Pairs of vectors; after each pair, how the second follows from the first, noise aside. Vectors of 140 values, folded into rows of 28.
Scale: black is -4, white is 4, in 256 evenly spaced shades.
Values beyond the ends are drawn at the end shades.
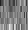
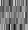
sign-scrambled.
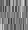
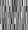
sign-scrambled.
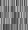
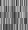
copied.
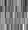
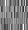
sign-scrambled.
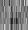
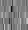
wrapped around, partly zeroed.
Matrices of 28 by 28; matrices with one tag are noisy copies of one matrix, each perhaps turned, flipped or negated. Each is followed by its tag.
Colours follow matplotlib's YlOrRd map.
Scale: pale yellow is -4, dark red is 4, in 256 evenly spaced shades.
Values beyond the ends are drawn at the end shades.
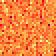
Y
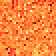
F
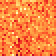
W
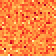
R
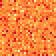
Y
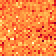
W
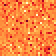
F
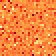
R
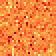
F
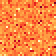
Y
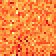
W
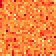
Y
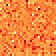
R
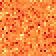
F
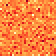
R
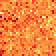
W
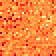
W
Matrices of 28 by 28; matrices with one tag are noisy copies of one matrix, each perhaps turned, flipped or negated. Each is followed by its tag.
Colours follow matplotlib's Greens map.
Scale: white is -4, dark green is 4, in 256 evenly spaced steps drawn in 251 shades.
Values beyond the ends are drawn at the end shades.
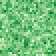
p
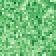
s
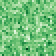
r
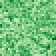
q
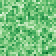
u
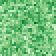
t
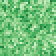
p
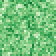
u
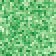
t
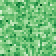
r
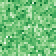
p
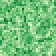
u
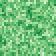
p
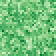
p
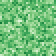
u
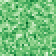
u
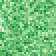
t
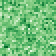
p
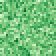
q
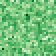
r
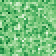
r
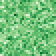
q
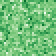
t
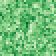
u
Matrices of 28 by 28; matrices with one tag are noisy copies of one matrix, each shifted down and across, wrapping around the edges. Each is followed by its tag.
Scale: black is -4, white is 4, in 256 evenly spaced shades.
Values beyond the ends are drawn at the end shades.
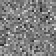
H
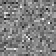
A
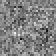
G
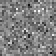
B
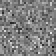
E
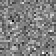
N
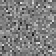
H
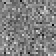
E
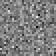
N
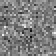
G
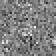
G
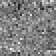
G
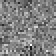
G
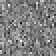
E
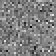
H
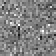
G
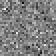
B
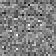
A
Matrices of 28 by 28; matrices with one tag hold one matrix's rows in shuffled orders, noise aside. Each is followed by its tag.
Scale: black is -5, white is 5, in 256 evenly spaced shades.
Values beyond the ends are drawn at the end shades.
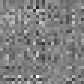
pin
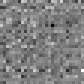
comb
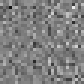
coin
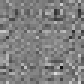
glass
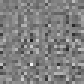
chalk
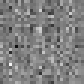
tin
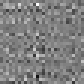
pin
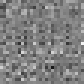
comb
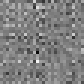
pin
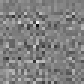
pin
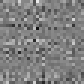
pin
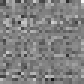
comb
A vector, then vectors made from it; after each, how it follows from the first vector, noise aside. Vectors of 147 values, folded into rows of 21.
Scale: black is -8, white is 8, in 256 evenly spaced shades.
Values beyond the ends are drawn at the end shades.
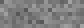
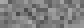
sign-scrambled.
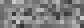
reversed, scaled up.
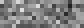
reversed, scaled up.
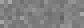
wrapped around, negated, partly zeroed.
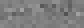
reversed, partly zeroed.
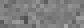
wrapped around, negated, partly zeroed.
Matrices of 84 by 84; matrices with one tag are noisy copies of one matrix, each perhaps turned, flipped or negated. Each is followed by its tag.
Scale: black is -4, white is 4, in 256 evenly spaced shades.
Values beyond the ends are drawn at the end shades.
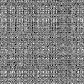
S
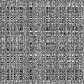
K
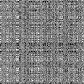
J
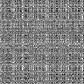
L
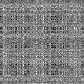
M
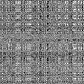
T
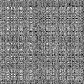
K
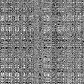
T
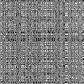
J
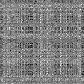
M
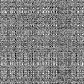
S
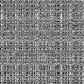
L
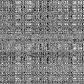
T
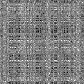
M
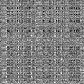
K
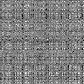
L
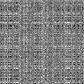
L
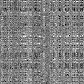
T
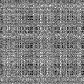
M
